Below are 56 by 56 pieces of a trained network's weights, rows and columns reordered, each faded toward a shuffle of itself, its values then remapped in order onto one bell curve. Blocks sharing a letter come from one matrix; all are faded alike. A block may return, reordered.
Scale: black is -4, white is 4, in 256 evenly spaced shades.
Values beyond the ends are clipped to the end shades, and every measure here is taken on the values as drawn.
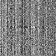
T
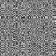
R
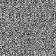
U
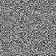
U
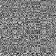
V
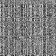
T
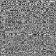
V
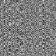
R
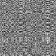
R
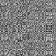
R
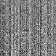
T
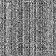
T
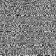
V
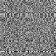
R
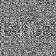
V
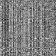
T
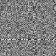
R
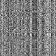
T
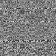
V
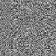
U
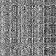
T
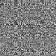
V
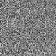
U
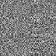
U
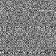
V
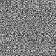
V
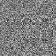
U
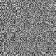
U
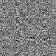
U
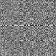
R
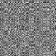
R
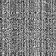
T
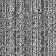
T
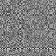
R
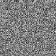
U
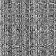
T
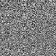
U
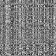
T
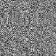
U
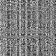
T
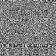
V
